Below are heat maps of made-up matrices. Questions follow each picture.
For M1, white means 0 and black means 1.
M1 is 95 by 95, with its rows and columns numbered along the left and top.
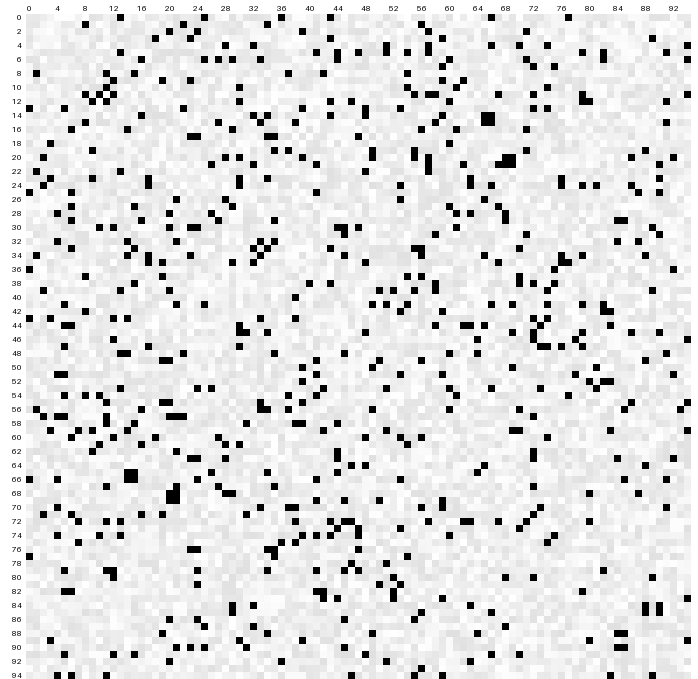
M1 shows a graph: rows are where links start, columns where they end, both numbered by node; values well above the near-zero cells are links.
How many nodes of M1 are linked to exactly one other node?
2
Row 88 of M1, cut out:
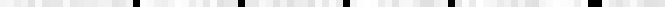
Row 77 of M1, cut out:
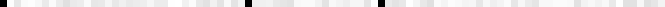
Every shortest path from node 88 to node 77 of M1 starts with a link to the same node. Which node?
node 19
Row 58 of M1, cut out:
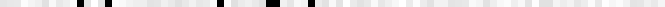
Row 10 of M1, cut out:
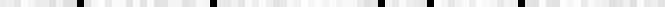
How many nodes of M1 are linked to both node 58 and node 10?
1
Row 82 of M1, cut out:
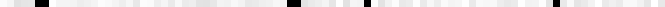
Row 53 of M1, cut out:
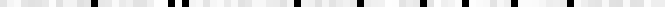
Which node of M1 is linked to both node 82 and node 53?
node 42
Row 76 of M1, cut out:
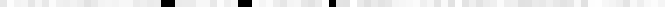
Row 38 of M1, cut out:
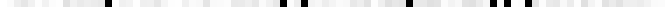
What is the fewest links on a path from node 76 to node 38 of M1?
4
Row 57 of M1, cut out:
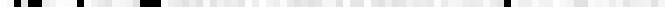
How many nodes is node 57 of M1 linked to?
8
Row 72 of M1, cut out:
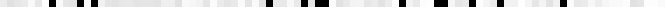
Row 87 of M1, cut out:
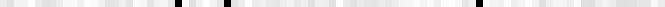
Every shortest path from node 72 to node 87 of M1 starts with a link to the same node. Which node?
node 80
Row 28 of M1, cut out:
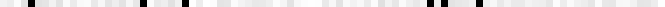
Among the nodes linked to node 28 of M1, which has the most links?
node 20
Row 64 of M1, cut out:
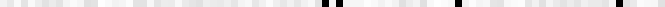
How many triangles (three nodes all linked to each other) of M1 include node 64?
0
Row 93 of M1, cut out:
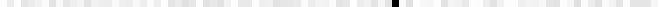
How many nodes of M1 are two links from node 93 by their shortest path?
9
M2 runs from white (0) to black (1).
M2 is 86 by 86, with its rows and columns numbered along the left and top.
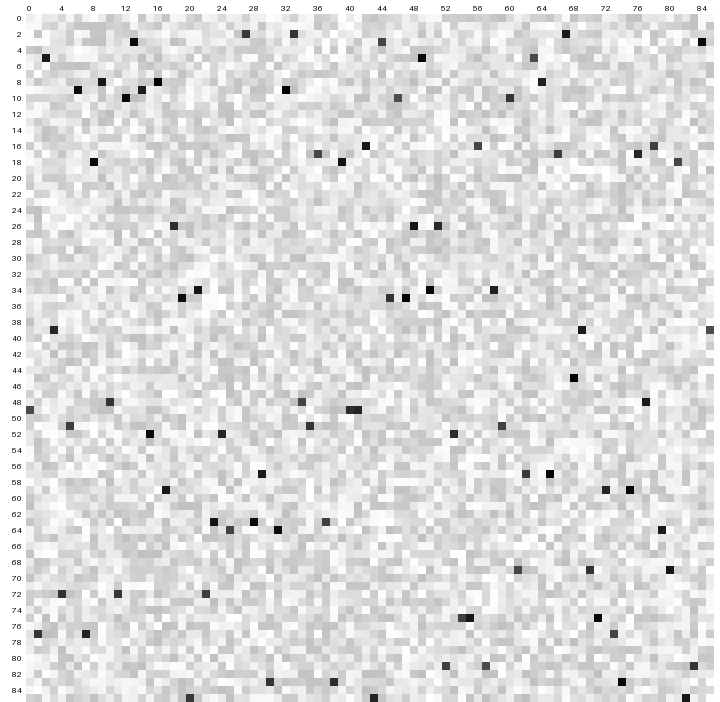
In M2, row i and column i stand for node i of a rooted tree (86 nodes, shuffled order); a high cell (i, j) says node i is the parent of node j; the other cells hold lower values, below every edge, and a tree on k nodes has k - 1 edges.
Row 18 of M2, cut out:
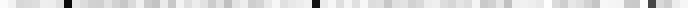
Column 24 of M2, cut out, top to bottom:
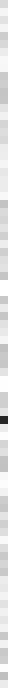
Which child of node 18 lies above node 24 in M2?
81
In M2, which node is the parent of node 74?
83
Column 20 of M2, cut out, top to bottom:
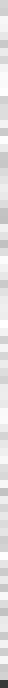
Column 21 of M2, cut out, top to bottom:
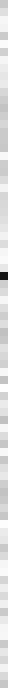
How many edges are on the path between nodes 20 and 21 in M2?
7
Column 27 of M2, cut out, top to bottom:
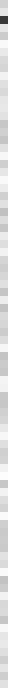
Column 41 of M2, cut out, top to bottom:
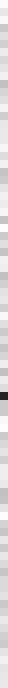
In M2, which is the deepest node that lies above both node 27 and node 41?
5
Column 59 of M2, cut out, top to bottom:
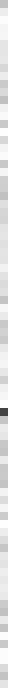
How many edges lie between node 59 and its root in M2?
2
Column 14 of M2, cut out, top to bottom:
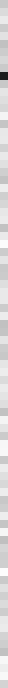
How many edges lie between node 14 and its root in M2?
4
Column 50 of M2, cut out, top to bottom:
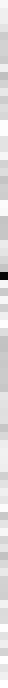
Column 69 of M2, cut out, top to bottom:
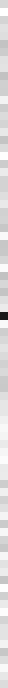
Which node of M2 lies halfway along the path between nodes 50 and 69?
26
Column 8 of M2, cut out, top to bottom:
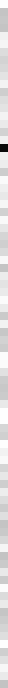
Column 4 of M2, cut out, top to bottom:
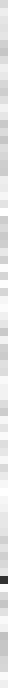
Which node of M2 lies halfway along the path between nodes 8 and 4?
51
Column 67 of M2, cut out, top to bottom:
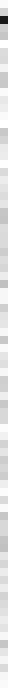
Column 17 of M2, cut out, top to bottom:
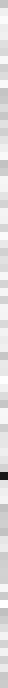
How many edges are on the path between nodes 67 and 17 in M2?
5
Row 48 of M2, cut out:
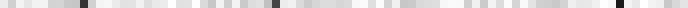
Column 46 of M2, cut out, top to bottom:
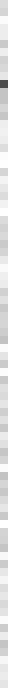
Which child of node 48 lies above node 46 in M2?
10
